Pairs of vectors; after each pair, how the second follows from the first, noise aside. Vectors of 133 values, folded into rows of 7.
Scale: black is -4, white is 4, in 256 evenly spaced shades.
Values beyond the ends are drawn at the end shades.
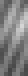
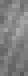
shrunk.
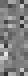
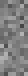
shrunk.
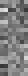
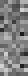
reversed, negated.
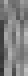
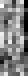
reversed, scaled up.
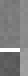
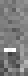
partly zeroed.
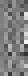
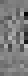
negated, partly zeroed.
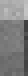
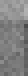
shrunk.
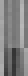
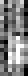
wrapped around, negated, scaled up.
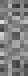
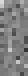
wrapped around, partly zeroed.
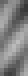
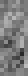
wrapped around, partly zeroed.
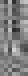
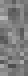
wrapped around, negated, shrunk.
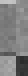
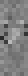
wrapped around, partly zeroed.
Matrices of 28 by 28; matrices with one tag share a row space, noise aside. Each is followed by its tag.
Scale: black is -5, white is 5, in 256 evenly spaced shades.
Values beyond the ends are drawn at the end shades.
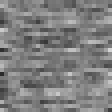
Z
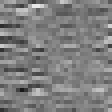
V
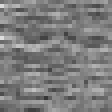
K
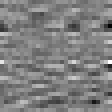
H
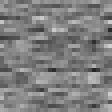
H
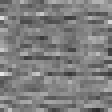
Z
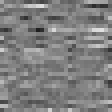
Z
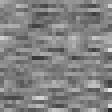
H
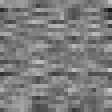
H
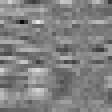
V
